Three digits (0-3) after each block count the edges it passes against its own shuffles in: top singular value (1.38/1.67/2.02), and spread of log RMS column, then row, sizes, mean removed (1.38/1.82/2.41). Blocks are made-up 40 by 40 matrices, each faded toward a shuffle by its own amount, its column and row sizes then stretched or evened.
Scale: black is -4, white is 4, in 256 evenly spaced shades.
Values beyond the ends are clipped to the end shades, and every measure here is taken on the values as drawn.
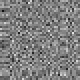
3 0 0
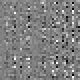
1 3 1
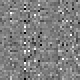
2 2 0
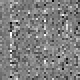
0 3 0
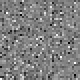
0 1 0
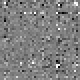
0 2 2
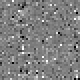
0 2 0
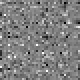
1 2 2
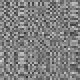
3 1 2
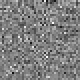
2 0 0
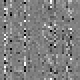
2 3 0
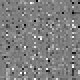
1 2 1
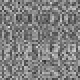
3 0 1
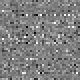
0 0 3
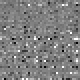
1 1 3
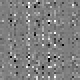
1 3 2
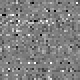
1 0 3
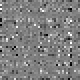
1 2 3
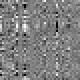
3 3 1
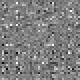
0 2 2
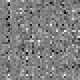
0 3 1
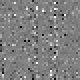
0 2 1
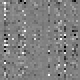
0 3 1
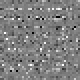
2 0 3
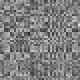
3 1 2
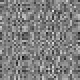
3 3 1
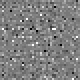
1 1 2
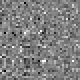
2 1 1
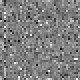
2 1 0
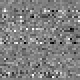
0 0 3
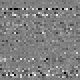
1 0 3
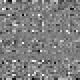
2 1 3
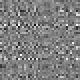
3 2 3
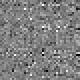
2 1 1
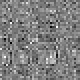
3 2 1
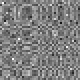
3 0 0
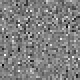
1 1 0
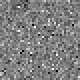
0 0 0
